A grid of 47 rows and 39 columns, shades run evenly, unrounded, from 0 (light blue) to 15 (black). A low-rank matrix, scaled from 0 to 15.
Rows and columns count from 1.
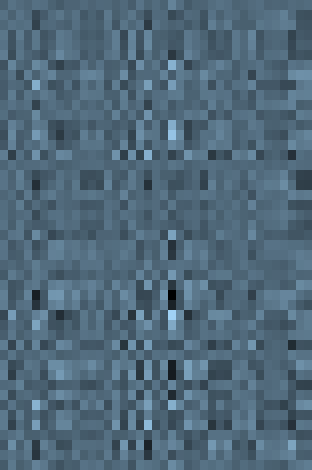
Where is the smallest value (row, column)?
32, 22
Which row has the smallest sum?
8
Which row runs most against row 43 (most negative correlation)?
45
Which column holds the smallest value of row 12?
19
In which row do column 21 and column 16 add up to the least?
30
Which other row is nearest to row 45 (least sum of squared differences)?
15
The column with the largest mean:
37
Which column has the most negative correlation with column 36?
5
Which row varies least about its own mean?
17
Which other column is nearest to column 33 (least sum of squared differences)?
29
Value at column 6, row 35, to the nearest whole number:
10
